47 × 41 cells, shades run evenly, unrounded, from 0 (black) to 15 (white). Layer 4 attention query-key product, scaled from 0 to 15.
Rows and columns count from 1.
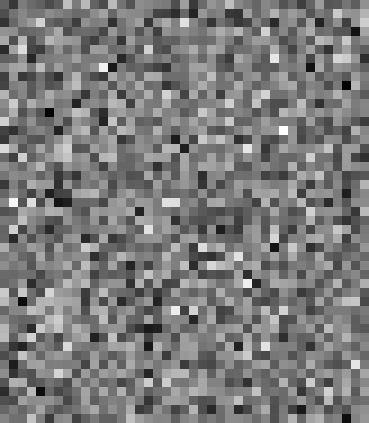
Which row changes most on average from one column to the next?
23
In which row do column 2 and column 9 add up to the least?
42
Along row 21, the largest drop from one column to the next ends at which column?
7
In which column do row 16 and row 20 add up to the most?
25
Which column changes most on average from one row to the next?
17
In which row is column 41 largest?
3
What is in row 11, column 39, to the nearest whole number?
8
